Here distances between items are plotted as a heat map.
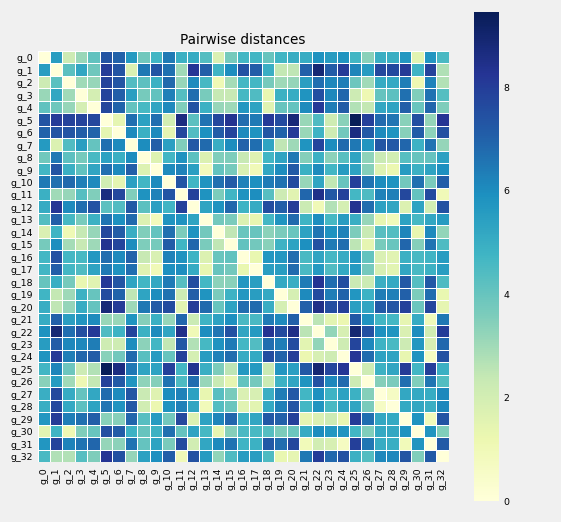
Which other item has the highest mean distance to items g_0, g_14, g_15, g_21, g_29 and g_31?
g_1
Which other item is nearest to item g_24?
g_31
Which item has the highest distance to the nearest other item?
g_25
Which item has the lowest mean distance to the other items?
g_8
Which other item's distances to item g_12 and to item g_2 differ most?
g_22
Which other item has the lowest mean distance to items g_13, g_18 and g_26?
g_3
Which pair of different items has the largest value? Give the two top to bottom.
g_5, g_25
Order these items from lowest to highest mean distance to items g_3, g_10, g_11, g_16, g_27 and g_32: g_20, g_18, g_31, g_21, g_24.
g_18, g_20, g_21, g_31, g_24
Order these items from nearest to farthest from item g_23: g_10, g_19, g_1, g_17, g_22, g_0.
g_10, g_22, g_17, g_0, g_19, g_1
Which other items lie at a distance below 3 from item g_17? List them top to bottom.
g_8, g_9, g_13, g_16, g_27, g_28
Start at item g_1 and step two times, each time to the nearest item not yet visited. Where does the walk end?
g_19
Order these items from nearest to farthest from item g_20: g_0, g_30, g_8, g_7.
g_7, g_30, g_0, g_8
